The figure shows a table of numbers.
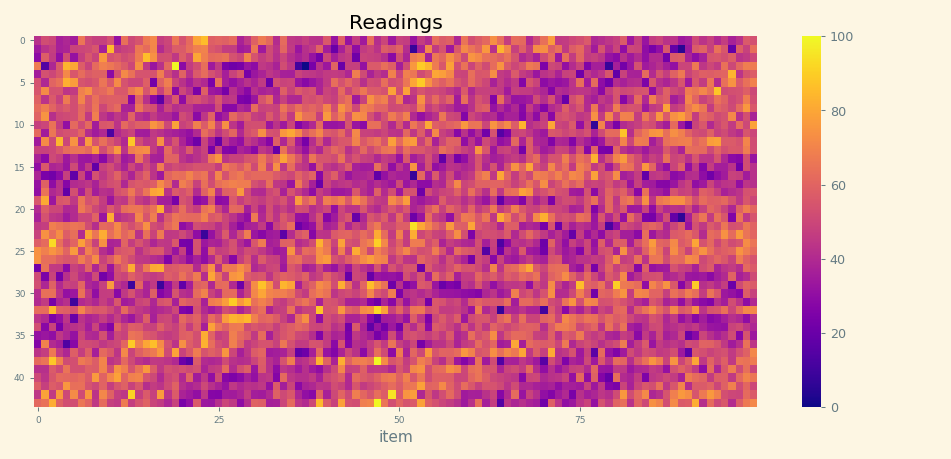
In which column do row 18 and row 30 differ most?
17
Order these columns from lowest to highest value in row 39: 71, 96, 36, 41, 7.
36, 71, 41, 7, 96
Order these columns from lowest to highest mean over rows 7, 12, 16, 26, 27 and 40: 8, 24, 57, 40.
24, 40, 57, 8
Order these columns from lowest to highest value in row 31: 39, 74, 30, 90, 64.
39, 90, 64, 30, 74
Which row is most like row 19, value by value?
9
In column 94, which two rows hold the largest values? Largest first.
6, 12
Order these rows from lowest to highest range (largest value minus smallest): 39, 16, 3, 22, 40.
39, 40, 16, 22, 3
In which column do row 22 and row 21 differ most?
52
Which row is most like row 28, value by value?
34
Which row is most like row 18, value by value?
27
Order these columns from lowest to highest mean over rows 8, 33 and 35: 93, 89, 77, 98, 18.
93, 89, 18, 98, 77
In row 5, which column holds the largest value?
53
